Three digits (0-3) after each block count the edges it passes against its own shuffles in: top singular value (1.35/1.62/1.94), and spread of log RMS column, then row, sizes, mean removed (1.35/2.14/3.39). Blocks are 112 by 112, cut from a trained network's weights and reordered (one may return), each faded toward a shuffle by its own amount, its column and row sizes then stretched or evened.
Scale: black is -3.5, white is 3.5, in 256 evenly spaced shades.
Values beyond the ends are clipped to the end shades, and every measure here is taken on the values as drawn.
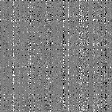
2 3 2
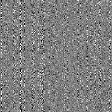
3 3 1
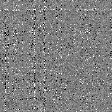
1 2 1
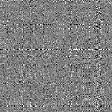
3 2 2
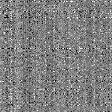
2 1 2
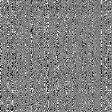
2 3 1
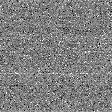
1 0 0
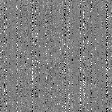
1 3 0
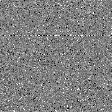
1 1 1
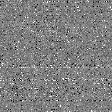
0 1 2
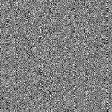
3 2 0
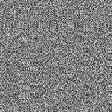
3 0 0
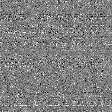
1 1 2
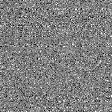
2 0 2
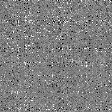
0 2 2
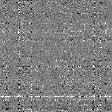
2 2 2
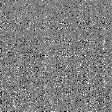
0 1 2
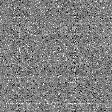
1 1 0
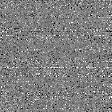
0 1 2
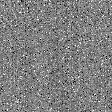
0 0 0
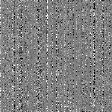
2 3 1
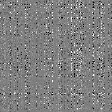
1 3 2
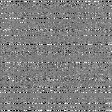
2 0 3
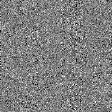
0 2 1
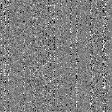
0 3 0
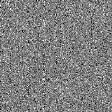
1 2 0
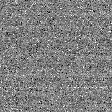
1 0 0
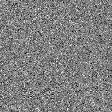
2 0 1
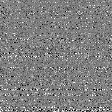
0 0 3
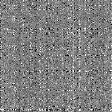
2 2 2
